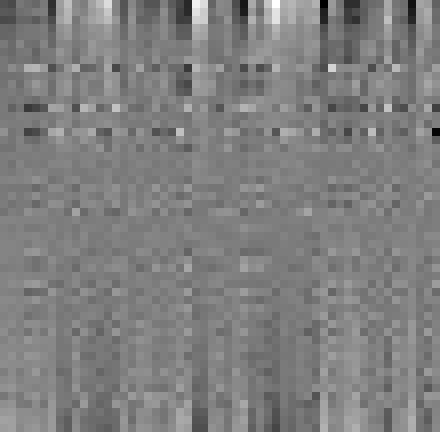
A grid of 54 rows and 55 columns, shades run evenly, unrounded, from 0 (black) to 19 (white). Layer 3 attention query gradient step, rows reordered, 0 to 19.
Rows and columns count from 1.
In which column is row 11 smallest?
24
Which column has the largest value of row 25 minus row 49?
54
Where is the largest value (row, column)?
1, 35
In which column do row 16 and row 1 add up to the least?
41
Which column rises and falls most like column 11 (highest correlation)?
15
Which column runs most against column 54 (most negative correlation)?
46
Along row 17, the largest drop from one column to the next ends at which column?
55
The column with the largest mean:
25
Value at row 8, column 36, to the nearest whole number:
11
